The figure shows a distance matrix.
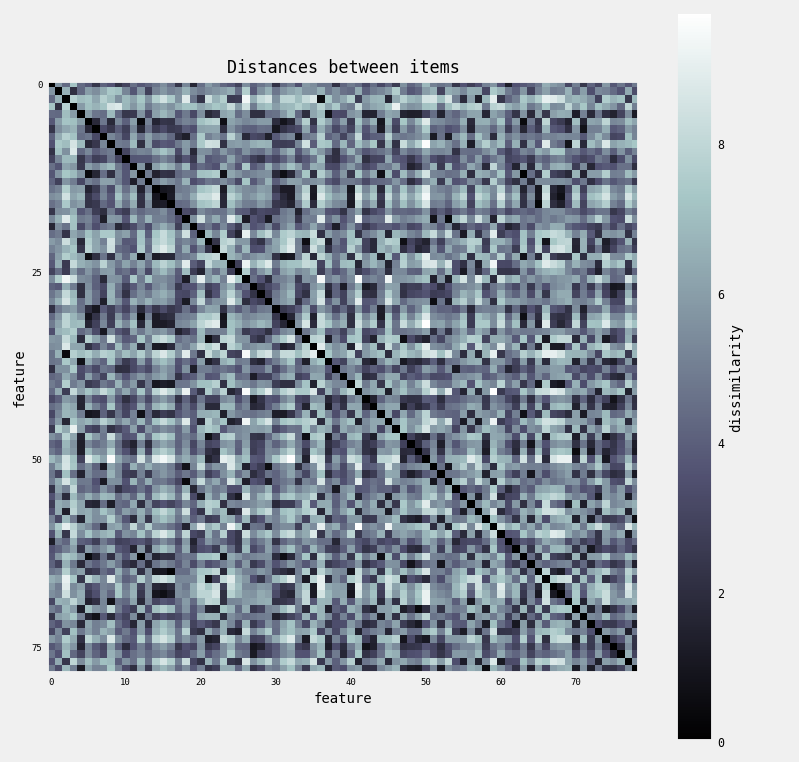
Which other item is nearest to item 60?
77
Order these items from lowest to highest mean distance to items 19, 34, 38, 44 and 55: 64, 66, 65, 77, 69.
64, 77, 69, 66, 65
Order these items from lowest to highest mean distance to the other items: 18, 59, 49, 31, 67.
49, 31, 18, 67, 59
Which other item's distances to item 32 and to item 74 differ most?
50
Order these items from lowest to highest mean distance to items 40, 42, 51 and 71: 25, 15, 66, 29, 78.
29, 15, 78, 25, 66
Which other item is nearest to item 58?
78
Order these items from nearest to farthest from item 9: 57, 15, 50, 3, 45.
57, 45, 50, 15, 3
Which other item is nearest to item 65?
16
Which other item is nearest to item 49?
70
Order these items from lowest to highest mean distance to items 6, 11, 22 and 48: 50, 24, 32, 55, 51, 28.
28, 50, 55, 51, 24, 32
